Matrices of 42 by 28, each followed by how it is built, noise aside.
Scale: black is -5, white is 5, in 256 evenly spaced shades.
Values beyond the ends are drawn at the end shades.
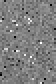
sparse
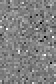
sparse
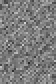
Hankel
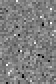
sparse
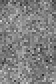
smooth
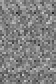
repeating columns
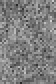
smooth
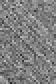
Toeplitz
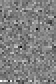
uneven rows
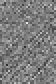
Hankel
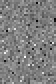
sparse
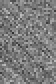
Toeplitz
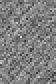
Hankel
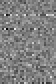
uneven rows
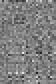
low rank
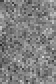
smooth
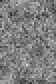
smooth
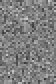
noise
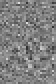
low rank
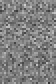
repeating columns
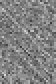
Toeplitz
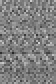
repeating columns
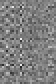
low rank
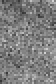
smooth
